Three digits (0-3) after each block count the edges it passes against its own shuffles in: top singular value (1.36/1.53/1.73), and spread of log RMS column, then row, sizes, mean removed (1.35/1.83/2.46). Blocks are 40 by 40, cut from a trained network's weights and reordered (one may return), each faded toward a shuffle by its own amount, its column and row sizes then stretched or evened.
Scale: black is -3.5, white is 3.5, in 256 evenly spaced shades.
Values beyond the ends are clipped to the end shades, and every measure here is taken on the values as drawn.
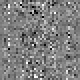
1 3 1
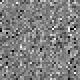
0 2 1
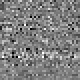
1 0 3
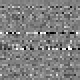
2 0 3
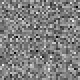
1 0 1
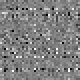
0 1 3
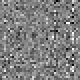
3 2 1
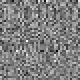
3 1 1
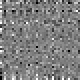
3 2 2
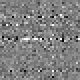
1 1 2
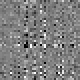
3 3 2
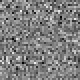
2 0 2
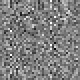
2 2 0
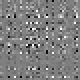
1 3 3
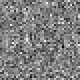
1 1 0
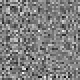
3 1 1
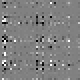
2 3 3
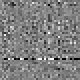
3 1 2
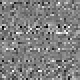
0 1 3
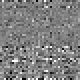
1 1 3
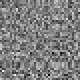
3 1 1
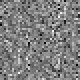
0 2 0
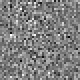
1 1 0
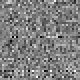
2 0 2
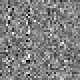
1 2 0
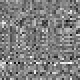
3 1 2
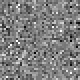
1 2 1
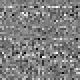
1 1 3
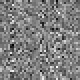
2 2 0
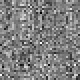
2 2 1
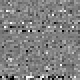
1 1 3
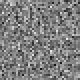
1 0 0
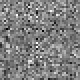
1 2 1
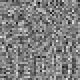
2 0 1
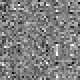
2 2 1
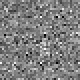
0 1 2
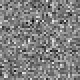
0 0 0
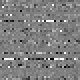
3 0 3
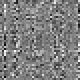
3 3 0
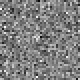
0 1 0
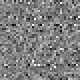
0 1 2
